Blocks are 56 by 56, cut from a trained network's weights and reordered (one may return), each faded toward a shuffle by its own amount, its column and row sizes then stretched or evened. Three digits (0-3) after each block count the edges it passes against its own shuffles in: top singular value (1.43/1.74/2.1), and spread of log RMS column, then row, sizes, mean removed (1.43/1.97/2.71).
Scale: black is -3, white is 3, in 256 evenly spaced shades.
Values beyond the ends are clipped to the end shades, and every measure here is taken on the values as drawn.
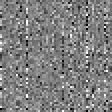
1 3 0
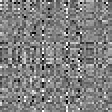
3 2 2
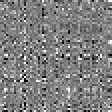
3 3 2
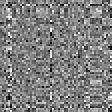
3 2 1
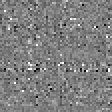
0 1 2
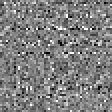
2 1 2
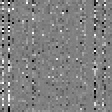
2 3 0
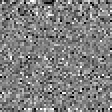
1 0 2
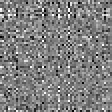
3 2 2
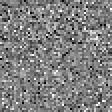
1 0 0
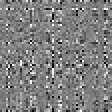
2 3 2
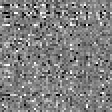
2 1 2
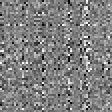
2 3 2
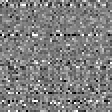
2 0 3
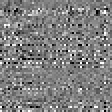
3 1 3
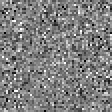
0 1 0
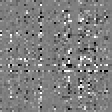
1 3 2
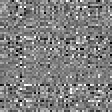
3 1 3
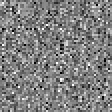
1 1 0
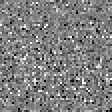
0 0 1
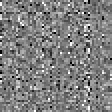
1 2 0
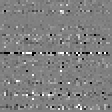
2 1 3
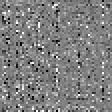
0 3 0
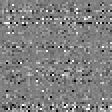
1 1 3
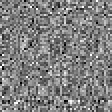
3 1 0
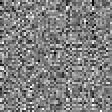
3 2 0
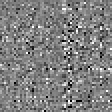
1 2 2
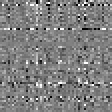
2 2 3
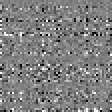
0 2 3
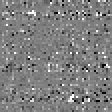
0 2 3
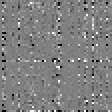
2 3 2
